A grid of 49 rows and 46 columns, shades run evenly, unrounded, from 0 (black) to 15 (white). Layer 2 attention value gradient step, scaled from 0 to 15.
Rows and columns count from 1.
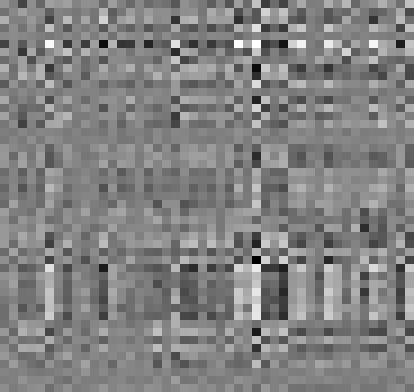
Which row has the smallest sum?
34
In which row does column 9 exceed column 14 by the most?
6
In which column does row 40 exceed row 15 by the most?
29
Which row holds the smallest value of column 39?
8
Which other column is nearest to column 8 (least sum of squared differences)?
22
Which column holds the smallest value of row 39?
32
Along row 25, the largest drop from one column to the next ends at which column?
30
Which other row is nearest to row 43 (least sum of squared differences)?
14
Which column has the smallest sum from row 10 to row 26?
3
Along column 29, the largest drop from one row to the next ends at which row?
33
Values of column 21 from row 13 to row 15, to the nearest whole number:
10 5 11
